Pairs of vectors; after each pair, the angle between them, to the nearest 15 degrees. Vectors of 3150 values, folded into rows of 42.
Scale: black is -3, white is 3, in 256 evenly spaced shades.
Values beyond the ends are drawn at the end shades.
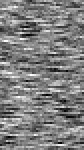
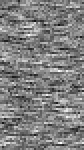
150 degrees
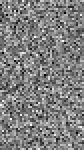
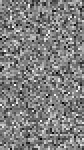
75 degrees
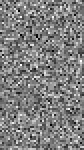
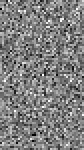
120 degrees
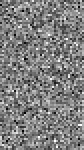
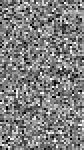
30 degrees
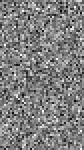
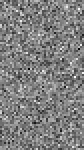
105 degrees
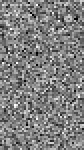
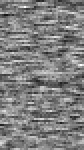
105 degrees
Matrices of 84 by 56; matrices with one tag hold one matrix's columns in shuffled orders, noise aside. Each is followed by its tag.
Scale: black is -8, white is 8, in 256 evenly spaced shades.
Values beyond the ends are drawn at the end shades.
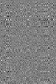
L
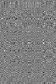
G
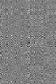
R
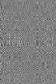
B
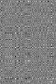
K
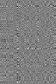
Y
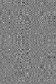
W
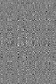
B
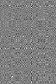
Y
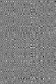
K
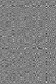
Y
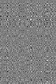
L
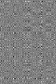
K
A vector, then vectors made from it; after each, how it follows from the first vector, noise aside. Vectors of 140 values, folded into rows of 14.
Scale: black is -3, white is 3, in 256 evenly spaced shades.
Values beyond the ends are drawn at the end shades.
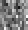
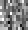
reversed.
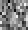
wrapped around, negated.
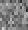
wrapped around, negated, shrunk.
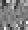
partly zeroed.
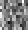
reversed.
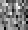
negated.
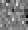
negated, partly zeroed.
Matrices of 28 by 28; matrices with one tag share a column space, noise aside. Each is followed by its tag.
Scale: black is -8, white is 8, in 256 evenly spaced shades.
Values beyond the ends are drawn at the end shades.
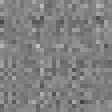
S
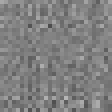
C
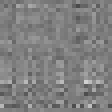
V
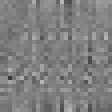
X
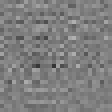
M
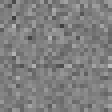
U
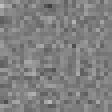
S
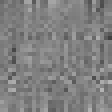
X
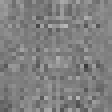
C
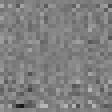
V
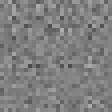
U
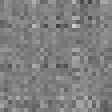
C
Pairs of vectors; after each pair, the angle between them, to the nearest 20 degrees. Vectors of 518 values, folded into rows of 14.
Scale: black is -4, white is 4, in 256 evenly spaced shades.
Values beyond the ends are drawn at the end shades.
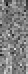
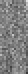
140 degrees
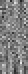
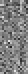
120 degrees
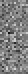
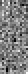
140 degrees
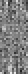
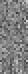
120 degrees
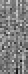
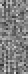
60 degrees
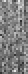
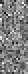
60 degrees
